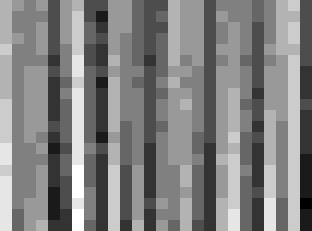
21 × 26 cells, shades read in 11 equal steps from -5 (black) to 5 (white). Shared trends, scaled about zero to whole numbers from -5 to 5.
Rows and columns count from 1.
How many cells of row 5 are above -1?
17
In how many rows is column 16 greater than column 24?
11
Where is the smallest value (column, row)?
26, 19
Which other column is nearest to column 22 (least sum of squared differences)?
18
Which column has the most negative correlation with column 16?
15
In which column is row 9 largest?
7
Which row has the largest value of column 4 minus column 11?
21
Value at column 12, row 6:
-1
